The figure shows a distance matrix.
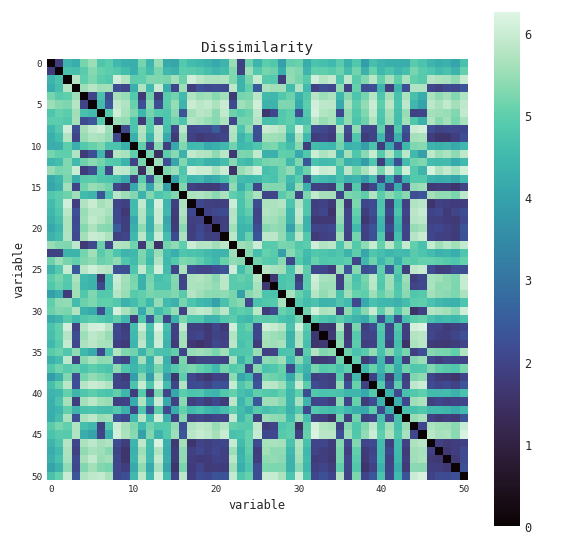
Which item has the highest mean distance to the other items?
2
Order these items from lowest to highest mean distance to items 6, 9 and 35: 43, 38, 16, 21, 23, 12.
16, 38, 43, 21, 23, 12
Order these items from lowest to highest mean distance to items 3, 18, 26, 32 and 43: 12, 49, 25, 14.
49, 25, 14, 12
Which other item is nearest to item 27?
26
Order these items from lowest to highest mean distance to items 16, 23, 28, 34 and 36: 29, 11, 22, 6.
6, 29, 11, 22
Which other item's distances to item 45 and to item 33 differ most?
32
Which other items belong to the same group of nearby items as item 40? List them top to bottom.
10, 12, 14, 31, 42
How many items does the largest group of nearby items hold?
23
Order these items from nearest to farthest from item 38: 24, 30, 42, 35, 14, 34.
34, 14, 42, 24, 35, 30
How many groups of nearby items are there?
7
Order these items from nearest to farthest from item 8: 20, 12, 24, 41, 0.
41, 20, 0, 12, 24
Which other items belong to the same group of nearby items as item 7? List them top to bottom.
4, 5, 11, 13, 22
